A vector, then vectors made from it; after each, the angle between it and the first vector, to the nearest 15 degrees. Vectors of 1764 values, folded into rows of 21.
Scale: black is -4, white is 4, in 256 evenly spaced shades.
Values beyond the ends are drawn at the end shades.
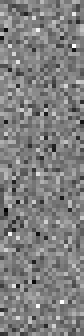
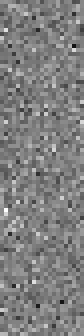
165 degrees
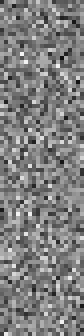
90 degrees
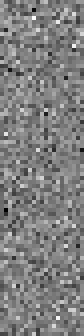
45 degrees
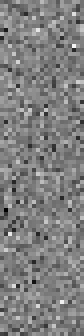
15 degrees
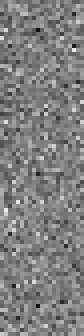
150 degrees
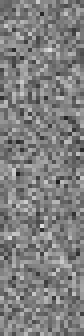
90 degrees
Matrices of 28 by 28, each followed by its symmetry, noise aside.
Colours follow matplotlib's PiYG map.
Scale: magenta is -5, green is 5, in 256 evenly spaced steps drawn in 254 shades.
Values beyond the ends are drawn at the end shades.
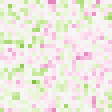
mirrored top to bottom.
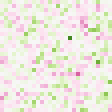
no symmetry.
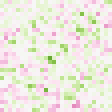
symmetric across the other diagonal.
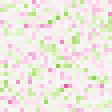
same after a half turn.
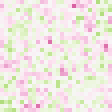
same after a half turn.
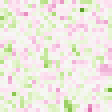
antisymmetric.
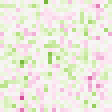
no symmetry.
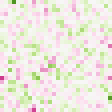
symmetric across the other diagonal.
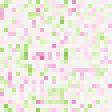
mirrored top to bottom.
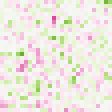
antisymmetric.
